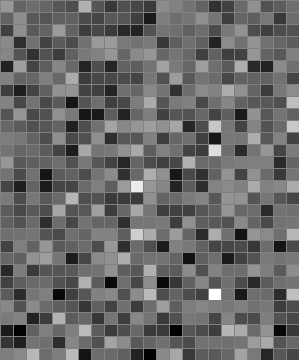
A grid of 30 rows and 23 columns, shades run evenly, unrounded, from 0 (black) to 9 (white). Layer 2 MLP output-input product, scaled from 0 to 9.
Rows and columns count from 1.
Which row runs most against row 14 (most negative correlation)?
22
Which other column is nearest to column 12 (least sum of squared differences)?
23
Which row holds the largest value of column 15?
14
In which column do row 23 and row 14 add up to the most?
15
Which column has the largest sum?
12
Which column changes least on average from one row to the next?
4
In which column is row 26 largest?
13
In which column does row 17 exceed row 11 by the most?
6
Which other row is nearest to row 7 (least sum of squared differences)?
17
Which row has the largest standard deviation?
25
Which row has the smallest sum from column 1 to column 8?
16
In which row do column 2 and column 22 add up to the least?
28
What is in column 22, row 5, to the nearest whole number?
3
